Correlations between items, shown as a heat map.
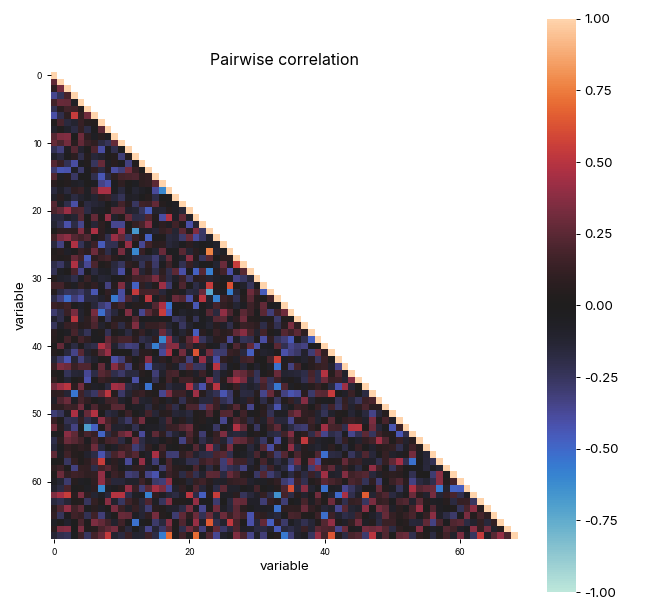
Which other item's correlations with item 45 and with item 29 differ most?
23
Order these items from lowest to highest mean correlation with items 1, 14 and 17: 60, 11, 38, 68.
38, 11, 60, 68
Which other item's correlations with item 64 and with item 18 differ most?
33
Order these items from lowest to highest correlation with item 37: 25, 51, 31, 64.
31, 25, 51, 64
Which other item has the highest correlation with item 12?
32
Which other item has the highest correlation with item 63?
68
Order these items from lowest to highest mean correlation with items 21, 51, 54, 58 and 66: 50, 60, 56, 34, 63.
34, 56, 50, 60, 63
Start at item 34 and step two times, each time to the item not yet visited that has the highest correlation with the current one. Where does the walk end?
35
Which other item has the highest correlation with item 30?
15
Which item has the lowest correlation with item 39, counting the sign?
16
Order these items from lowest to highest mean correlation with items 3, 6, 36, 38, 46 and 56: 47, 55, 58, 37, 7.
47, 58, 7, 55, 37
